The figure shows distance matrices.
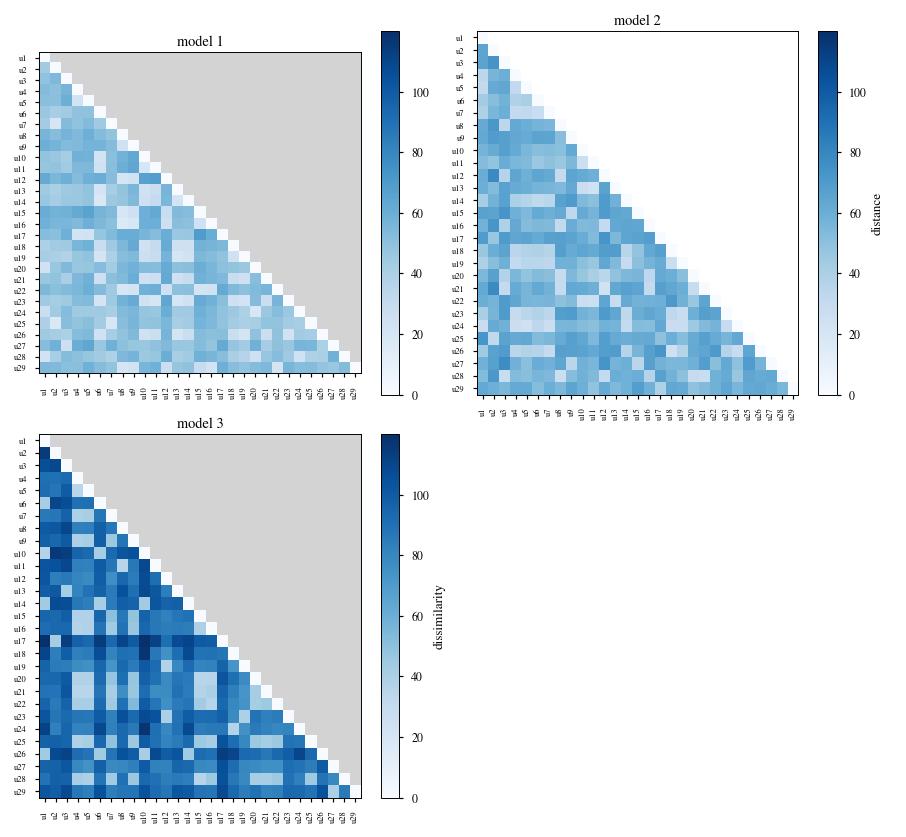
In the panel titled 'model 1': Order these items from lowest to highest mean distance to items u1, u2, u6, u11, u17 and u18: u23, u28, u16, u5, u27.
u23, u28, u5, u27, u16
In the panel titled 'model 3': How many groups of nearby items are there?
8
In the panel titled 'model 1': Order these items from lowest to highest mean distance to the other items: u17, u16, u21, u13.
u13, u21, u16, u17
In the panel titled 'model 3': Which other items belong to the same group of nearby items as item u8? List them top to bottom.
u11
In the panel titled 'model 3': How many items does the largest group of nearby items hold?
11
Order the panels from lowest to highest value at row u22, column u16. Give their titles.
model 1, model 3, model 2
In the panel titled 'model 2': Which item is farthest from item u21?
u2
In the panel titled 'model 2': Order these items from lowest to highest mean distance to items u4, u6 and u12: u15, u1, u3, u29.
u1, u3, u29, u15
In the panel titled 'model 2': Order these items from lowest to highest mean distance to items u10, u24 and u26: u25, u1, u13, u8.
u1, u13, u8, u25
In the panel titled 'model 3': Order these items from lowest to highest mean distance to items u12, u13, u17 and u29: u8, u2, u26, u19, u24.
u19, u2, u24, u8, u26
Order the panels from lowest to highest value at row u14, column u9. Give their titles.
model 1, model 2, model 3
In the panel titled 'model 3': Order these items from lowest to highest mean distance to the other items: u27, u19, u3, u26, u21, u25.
u21, u25, u19, u27, u26, u3
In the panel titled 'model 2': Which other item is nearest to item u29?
u17
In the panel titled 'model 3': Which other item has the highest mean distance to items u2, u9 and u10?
u3
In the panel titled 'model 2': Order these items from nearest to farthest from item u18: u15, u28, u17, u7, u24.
u24, u7, u15, u28, u17
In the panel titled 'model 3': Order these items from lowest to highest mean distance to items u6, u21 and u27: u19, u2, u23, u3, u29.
u29, u19, u23, u2, u3
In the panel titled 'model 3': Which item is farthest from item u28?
u17
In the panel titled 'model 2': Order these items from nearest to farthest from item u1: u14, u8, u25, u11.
u14, u11, u8, u25
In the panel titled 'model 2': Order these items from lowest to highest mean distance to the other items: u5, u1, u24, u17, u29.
u24, u5, u1, u29, u17
